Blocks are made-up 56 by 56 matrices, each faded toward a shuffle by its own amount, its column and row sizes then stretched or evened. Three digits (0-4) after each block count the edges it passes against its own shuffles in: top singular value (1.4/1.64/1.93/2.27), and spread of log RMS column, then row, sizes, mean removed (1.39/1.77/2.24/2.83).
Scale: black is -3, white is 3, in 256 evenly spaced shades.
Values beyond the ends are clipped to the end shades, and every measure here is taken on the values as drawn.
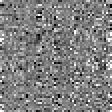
3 3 2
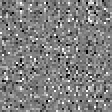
3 2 0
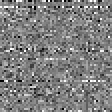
1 0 4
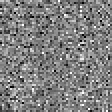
2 1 0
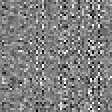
4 4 2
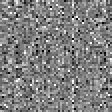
3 2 0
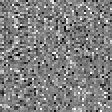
3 0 0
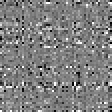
4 3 4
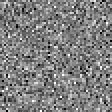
2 0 0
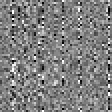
4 4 0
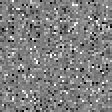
1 1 0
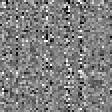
2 4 1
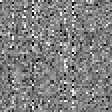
2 3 0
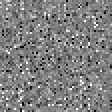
2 2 0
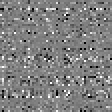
2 2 4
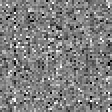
1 2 0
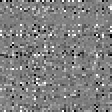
0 3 4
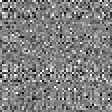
4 0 3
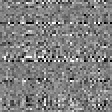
4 2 4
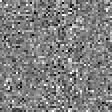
1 2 0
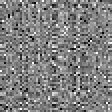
4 1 0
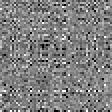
4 2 3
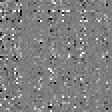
0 3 2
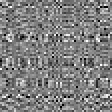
4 1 3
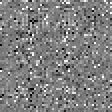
1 3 0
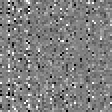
2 4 1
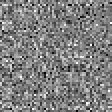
3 1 1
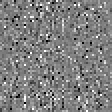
1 3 0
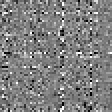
1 4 3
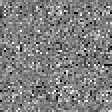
1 2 3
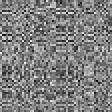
4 0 2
